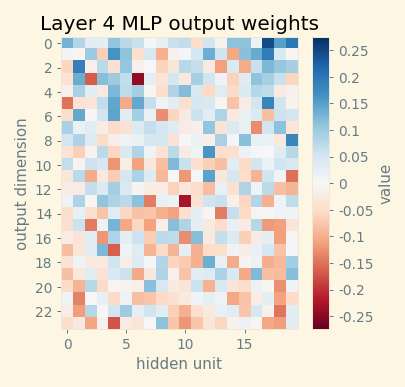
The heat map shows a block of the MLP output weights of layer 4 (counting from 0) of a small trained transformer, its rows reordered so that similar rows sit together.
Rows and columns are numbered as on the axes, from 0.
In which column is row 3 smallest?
6
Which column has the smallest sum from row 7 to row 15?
10
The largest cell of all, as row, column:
0, 17
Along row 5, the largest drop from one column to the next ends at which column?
5
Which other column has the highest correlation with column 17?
18
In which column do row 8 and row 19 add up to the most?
19
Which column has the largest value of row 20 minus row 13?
7
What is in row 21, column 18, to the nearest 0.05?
-0.1
